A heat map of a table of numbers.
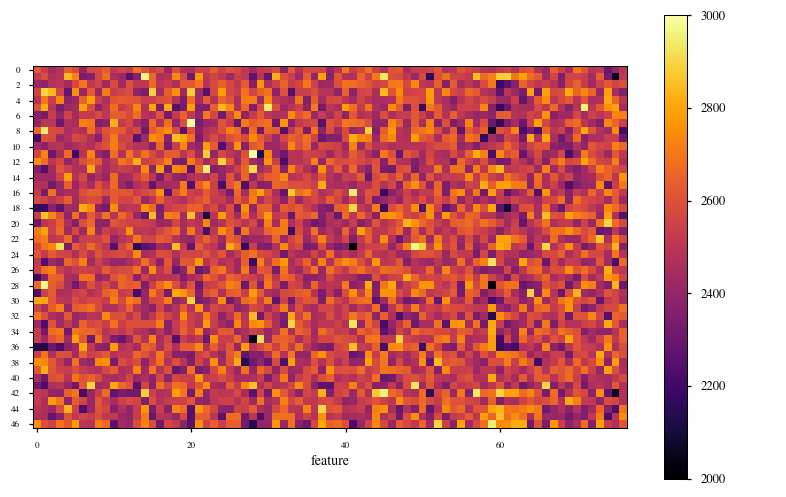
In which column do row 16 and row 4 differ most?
41
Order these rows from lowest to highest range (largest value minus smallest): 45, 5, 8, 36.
45, 36, 5, 8
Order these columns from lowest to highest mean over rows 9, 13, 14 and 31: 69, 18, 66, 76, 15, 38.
38, 15, 69, 76, 18, 66
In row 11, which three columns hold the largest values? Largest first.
28, 22, 57
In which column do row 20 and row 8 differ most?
59
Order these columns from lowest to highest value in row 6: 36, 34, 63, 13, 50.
36, 63, 50, 34, 13
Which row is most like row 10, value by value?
6
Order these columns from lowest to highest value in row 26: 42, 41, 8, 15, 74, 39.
8, 39, 41, 42, 15, 74
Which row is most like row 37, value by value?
22
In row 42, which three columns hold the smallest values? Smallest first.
75, 51, 6
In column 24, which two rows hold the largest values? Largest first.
12, 5
